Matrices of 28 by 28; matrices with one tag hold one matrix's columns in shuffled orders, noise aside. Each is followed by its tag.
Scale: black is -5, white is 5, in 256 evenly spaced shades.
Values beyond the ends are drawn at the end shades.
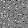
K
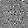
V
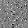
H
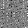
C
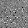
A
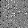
C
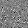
A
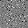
K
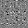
V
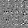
V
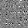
V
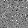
K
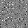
H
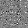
V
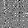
C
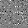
V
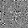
V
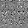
V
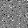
K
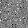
H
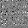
V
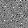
K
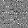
V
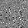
A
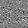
A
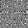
V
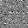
V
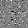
V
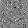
H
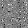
H
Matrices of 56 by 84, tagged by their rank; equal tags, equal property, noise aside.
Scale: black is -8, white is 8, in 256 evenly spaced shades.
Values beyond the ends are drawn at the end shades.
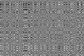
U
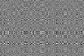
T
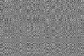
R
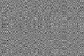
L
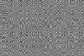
L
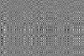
T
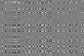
T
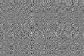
L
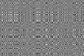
T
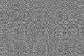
L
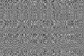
L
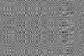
U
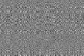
L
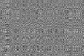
R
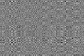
U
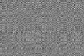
R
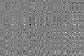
U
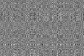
R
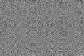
L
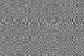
U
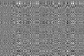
U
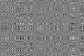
U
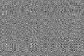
L
